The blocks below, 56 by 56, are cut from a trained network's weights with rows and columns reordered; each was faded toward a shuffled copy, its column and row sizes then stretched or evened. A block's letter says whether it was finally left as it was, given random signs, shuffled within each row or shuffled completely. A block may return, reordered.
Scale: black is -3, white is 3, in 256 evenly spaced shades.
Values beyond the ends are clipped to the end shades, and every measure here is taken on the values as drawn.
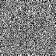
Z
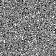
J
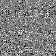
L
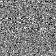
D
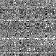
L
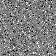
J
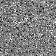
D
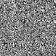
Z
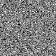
D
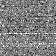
D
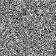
Z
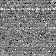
D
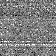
D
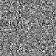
L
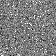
J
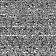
D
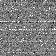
D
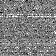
D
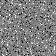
J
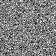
J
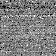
D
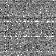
L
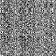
L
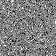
J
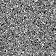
J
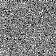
D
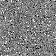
J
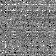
L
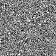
D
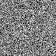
J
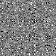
Z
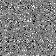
Z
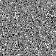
Z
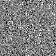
Z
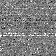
D
